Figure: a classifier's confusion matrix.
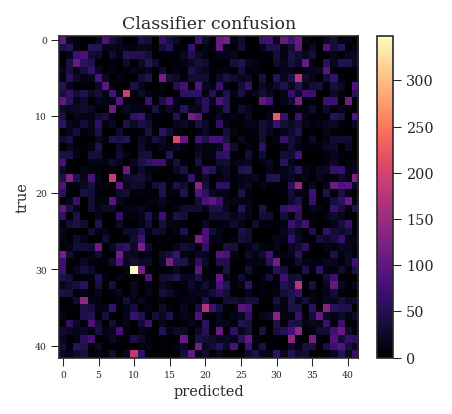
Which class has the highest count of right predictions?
19
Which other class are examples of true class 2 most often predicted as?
3
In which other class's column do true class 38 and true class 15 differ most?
39
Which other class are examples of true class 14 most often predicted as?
23
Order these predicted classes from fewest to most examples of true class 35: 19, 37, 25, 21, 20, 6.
6, 19, 21, 25, 37, 20
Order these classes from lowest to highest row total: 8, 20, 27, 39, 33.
33, 20, 27, 39, 8
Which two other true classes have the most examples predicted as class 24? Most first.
40, 38
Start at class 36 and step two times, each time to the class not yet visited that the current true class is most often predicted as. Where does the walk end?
10
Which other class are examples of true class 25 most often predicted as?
20
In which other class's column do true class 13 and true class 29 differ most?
16
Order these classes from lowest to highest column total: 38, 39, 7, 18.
18, 7, 39, 38
